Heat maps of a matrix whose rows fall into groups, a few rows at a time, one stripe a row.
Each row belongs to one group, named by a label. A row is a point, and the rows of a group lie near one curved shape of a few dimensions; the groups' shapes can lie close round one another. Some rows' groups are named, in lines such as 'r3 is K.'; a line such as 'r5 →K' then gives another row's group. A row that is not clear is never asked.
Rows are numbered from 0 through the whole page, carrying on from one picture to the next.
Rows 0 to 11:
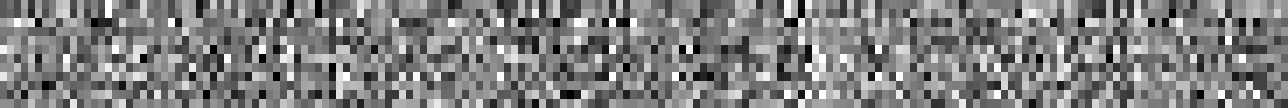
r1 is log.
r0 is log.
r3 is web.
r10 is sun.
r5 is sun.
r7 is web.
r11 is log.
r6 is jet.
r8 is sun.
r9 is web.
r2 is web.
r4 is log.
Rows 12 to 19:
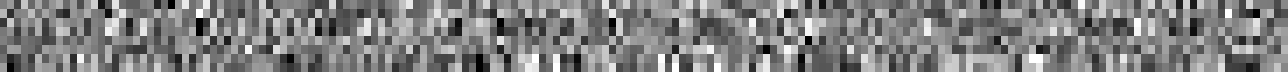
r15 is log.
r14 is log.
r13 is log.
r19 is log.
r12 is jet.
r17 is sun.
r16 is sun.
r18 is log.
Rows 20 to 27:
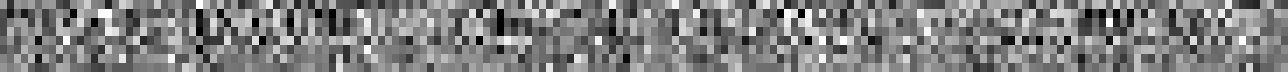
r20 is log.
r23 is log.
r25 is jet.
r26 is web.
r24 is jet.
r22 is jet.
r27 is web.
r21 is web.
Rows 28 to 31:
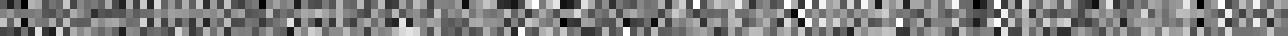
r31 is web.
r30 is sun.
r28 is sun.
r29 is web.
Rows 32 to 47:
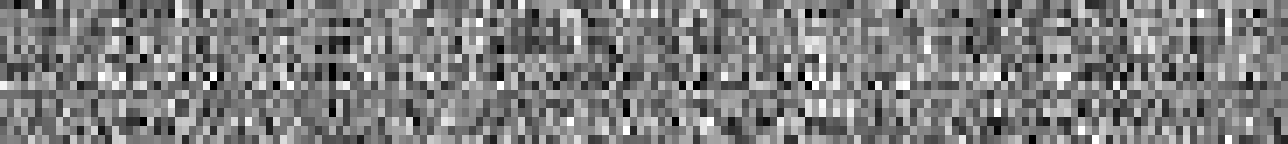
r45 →sun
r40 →web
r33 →sun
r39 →web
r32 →web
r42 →sun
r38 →jet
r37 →log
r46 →jet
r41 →sun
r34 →log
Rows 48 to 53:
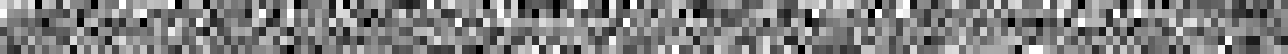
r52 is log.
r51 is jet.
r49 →sun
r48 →web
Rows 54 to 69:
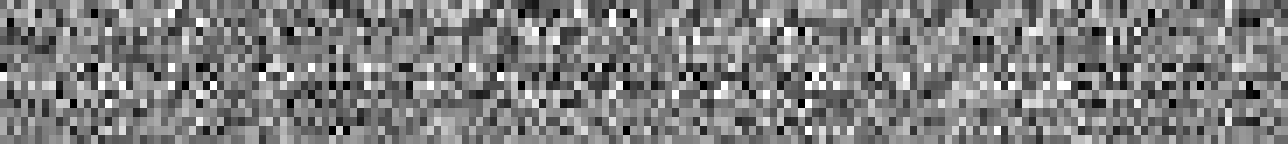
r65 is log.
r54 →log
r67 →log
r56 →log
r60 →sun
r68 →web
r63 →web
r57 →log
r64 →log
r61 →jet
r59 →web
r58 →sun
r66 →jet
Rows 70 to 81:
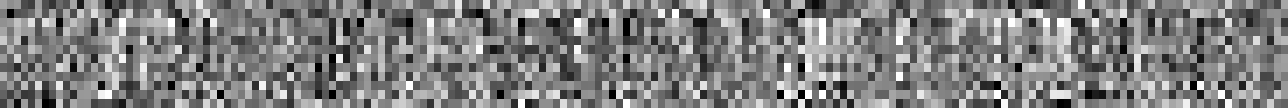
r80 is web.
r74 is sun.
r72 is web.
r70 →jet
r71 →log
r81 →web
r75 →log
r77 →log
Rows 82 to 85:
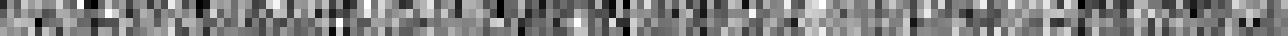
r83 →log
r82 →jet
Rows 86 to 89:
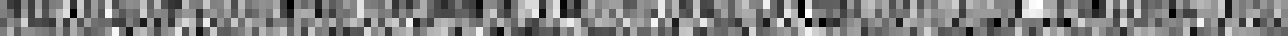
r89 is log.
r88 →sun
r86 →log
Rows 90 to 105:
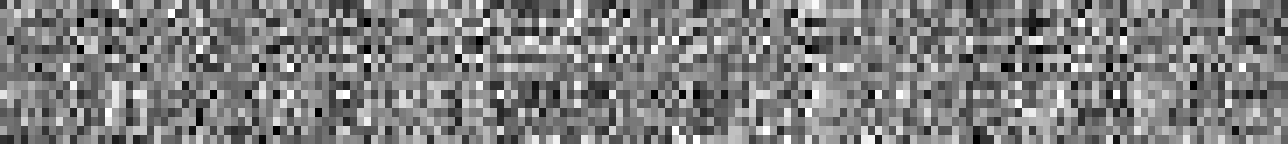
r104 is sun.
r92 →jet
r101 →log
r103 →jet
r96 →log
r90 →log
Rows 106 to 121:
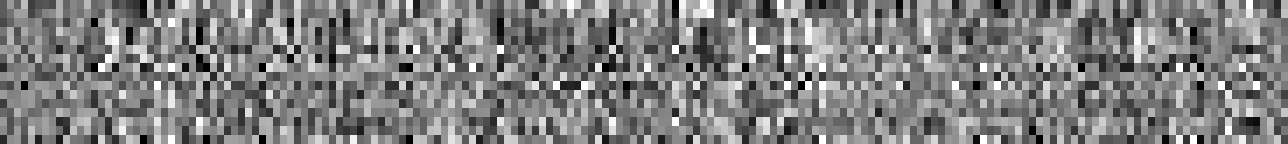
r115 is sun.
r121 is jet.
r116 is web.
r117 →jet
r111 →sun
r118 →sun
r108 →jet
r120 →log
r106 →sun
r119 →log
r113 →jet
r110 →log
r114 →sun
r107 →sun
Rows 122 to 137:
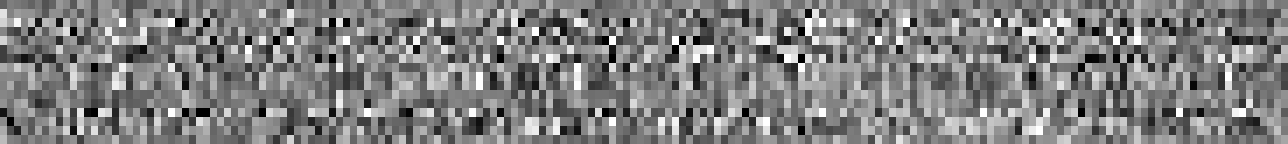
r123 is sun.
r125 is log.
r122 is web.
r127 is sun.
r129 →web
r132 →web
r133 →web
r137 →sun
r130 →log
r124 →web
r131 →log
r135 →log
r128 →web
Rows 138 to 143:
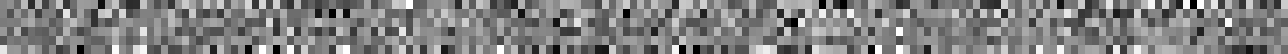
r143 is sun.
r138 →jet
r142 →jet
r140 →web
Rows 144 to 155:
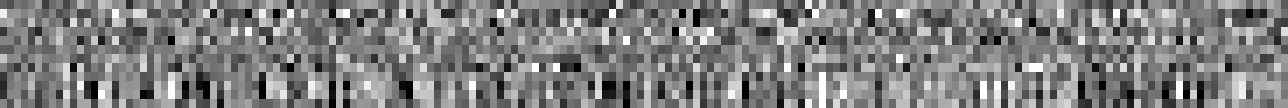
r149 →web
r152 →jet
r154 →jet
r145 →sun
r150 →sun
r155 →web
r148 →jet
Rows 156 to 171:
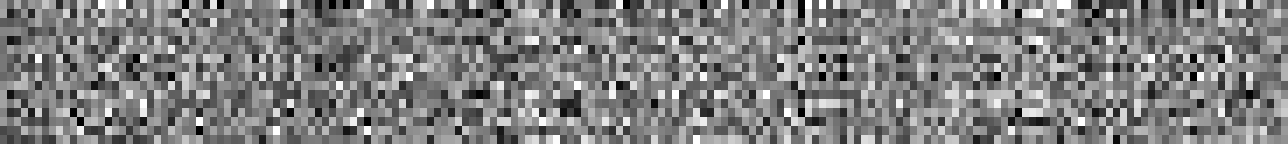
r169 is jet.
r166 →log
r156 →web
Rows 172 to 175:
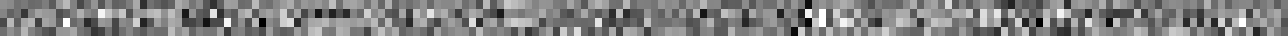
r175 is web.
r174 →jet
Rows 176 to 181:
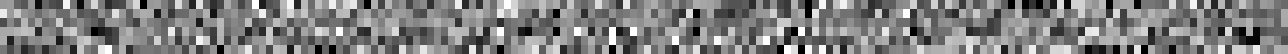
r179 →web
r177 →sun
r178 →jet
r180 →log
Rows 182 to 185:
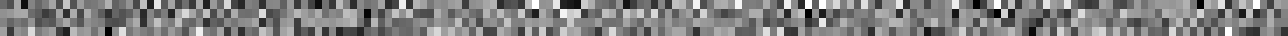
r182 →sun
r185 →log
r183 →sun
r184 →jet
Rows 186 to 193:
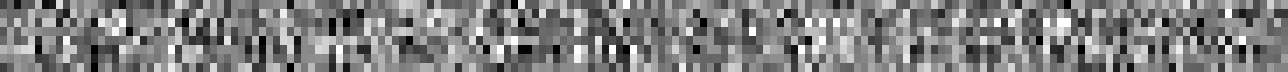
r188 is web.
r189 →log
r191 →web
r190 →jet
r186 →web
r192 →web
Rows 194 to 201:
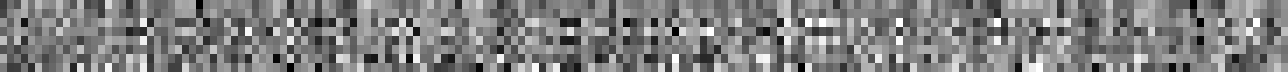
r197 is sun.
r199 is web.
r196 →sun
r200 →sun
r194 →jet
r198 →sun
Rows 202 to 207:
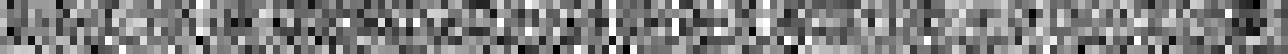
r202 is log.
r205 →log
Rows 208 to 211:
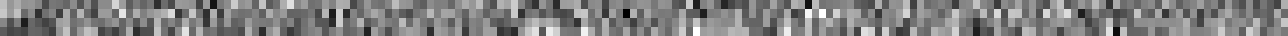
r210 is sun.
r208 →sun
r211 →sun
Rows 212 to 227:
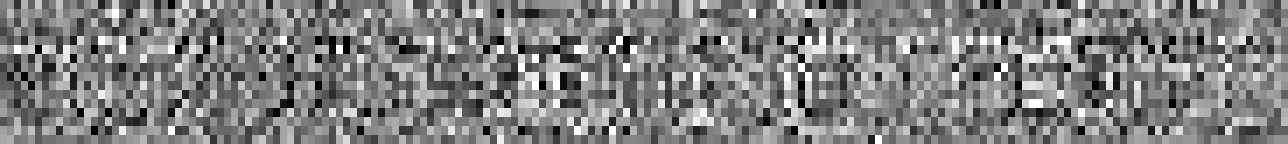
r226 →web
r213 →log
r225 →sun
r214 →jet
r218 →log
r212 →jet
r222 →web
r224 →jet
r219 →web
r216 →web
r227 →sun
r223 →log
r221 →log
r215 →jet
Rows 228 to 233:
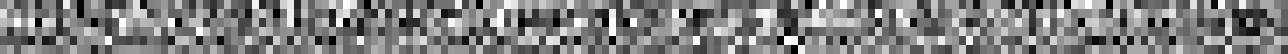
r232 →web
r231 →log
